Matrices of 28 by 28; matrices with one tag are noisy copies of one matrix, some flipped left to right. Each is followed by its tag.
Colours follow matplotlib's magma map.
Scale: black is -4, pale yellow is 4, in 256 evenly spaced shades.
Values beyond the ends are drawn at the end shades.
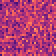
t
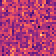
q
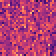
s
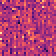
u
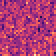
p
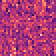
q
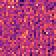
u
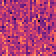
p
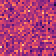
t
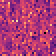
s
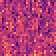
p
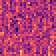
p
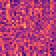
s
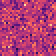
t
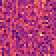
q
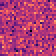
t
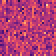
s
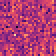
q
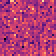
q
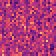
s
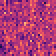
s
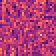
q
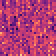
p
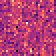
q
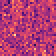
q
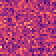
t
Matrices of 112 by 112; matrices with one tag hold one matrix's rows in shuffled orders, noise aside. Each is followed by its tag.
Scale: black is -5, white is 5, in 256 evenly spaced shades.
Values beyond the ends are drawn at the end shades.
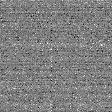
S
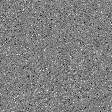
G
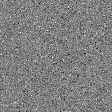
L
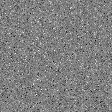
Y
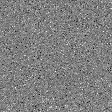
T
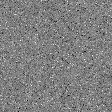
L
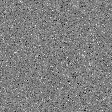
L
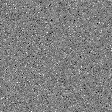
G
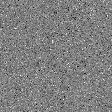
L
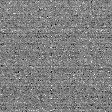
S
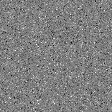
Y
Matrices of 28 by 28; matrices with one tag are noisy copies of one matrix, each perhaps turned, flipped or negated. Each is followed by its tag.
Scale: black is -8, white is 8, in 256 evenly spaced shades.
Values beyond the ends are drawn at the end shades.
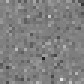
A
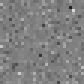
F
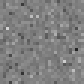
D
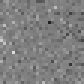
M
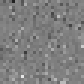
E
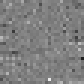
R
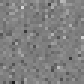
E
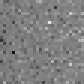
M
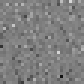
E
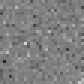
A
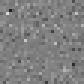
F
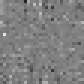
R
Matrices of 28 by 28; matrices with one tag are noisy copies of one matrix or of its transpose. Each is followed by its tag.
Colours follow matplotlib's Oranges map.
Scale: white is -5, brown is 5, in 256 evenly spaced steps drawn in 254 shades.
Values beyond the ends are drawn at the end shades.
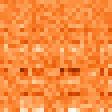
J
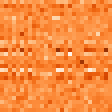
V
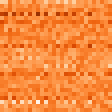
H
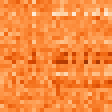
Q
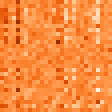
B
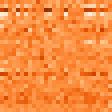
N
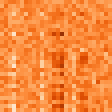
Q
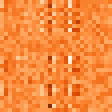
V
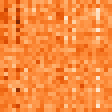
B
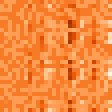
J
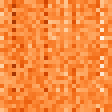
H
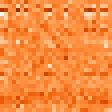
N
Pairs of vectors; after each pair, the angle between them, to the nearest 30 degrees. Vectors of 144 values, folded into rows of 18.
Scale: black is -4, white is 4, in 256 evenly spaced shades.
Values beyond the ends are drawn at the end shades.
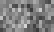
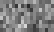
30 degrees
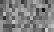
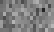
30 degrees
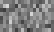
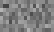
150 degrees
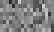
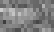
60 degrees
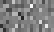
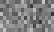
120 degrees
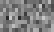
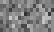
60 degrees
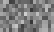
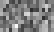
30 degrees
